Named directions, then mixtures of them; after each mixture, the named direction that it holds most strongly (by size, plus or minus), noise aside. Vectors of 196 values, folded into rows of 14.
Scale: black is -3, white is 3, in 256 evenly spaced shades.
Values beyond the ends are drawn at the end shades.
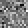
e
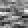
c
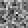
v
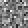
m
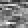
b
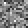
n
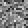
n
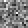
v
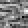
c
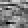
b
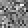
e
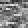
b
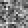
v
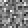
m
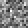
m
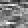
b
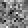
v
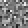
m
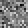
e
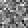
e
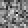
v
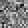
e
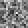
v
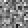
m
